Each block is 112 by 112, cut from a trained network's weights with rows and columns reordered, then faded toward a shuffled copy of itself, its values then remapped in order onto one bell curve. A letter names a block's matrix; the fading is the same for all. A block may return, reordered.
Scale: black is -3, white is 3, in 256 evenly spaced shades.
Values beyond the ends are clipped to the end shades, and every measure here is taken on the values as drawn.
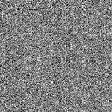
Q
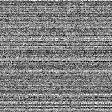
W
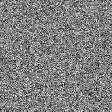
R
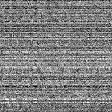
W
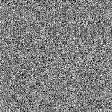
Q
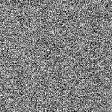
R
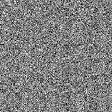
Q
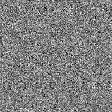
Q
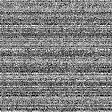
W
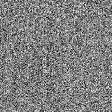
Q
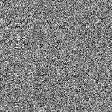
R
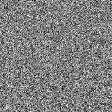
Q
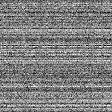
W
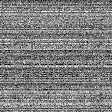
W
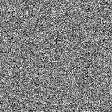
Q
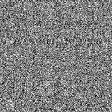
R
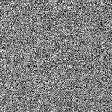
Q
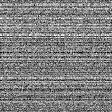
W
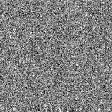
Q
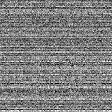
W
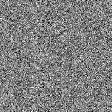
Q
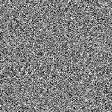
R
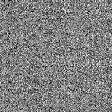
Q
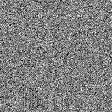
R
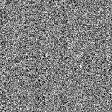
Q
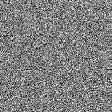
R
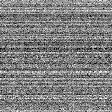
W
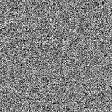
Q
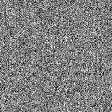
R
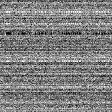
W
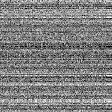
W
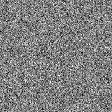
Q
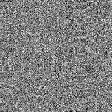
Q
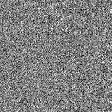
Q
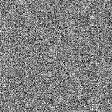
Q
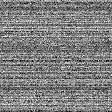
W
